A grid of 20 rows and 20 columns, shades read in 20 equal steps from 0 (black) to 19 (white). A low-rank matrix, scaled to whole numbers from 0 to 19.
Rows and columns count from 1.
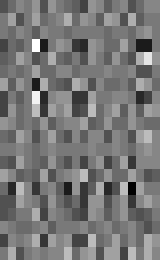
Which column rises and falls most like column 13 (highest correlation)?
16
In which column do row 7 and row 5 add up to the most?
19
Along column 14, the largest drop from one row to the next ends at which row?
15
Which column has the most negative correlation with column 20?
1
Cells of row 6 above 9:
5
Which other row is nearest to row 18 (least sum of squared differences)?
10
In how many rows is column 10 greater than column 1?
7
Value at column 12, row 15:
7
